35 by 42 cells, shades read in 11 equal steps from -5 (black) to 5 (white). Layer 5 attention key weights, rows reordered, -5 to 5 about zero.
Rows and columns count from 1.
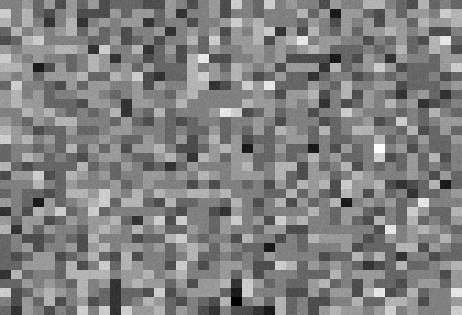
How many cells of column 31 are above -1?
18
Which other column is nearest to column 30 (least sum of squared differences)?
40
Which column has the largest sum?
10
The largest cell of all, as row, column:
17, 35
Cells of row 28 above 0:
15
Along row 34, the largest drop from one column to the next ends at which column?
22
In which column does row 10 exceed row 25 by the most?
25
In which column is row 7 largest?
19
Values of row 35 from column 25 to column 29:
-4 2 -1 0 -2
